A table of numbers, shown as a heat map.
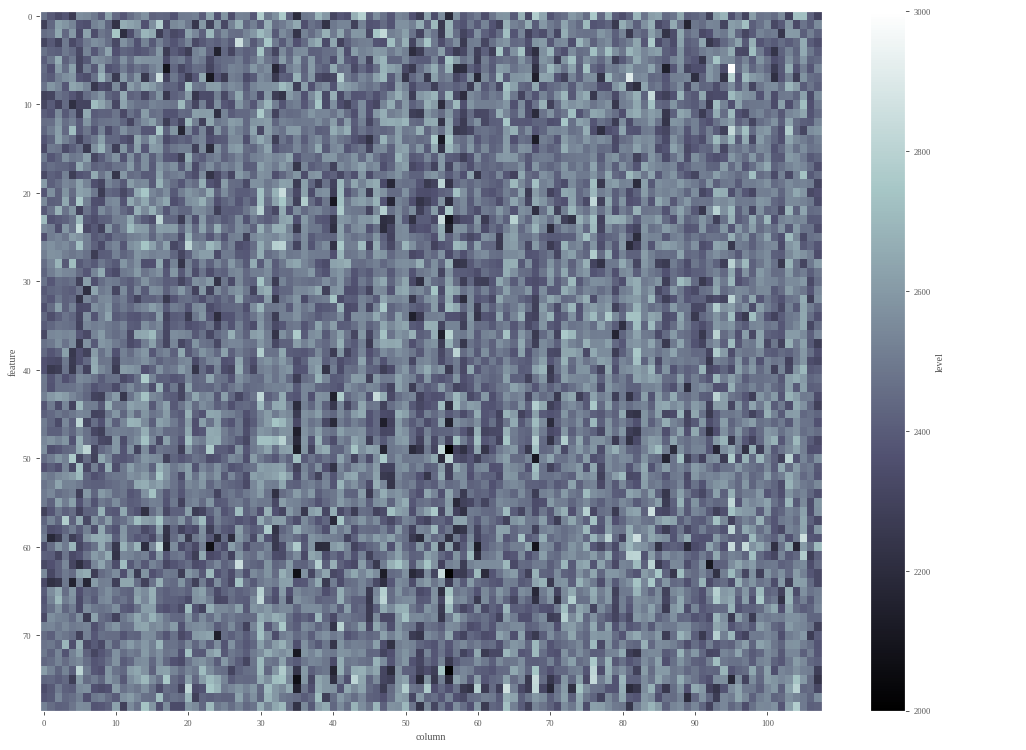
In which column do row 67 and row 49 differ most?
56
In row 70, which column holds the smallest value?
24
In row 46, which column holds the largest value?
5
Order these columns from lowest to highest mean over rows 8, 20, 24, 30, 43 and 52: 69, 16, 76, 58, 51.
51, 69, 58, 16, 76
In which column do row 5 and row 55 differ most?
57
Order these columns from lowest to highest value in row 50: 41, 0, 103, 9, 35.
0, 9, 41, 35, 103
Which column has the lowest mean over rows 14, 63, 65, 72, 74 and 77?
35
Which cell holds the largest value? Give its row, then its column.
6, 95
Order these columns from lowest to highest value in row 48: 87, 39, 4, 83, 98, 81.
81, 98, 4, 39, 83, 87
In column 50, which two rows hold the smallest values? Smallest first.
7, 6
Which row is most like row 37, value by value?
54
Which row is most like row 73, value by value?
27
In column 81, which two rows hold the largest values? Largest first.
7, 61
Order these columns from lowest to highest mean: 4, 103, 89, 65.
89, 4, 65, 103
